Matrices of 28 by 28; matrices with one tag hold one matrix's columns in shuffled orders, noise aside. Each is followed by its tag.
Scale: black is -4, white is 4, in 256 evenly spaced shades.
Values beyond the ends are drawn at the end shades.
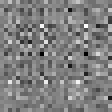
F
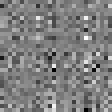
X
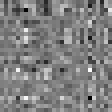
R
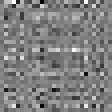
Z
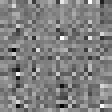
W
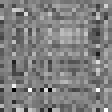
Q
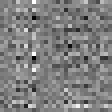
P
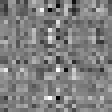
R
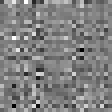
W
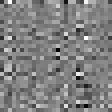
W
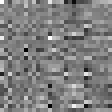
W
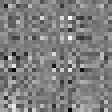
X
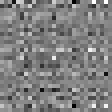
Z
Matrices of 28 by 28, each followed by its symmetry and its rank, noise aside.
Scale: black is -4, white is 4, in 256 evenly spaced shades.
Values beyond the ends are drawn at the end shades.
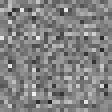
symmetric, rank five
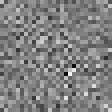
symmetric, rank six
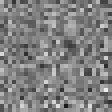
no symmetry, rank five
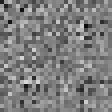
symmetric, rank six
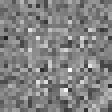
symmetric, rank five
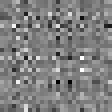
antisymmetric, rank four
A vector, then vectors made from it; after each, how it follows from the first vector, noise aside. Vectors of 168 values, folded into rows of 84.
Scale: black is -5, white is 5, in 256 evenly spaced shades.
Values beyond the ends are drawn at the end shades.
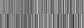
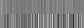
partly zeroed.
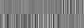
partly zeroed.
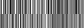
reversed, scaled up.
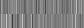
wrapped around, partly zeroed.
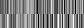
negated, scaled up.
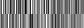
reversed, scaled up.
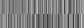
sign-scrambled.
